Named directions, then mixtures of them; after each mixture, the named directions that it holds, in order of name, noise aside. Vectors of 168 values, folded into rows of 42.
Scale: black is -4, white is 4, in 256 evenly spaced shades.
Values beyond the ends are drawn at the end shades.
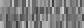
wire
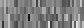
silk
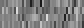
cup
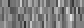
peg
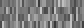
cup, peg, silk.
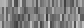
peg, silk, wire.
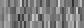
cup, peg, silk.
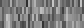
peg, silk, wire.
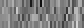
cup, silk.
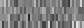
silk.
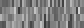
peg, wire.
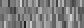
peg.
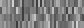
cup, silk, wire.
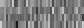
silk, wire.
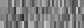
cup, peg, wire.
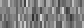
cup, peg, wire.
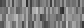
wire.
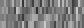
cup, peg, wire.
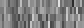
peg, silk.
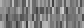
wire.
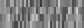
cup, peg, silk.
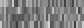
peg, silk, wire.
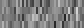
cup, peg.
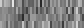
cup, silk, wire.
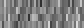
cup, peg, silk.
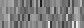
cup, silk.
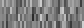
cup, peg, wire.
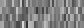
cup, peg, wire.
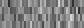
peg.
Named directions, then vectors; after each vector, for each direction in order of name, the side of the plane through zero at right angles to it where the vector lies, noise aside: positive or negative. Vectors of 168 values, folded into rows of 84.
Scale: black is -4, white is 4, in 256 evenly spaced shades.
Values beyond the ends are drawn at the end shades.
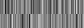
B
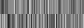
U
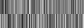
positive, positive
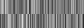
negative, negative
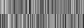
negative, negative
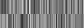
positive, positive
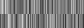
negative, negative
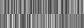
positive, negative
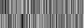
positive, positive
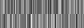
positive, negative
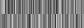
positive, negative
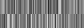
positive, negative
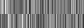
negative, negative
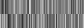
positive, positive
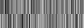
positive, positive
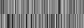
negative, positive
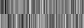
positive, positive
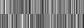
negative, negative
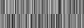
negative, positive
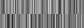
negative, positive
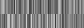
positive, negative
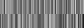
negative, negative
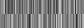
positive, negative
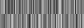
positive, negative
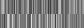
positive, negative
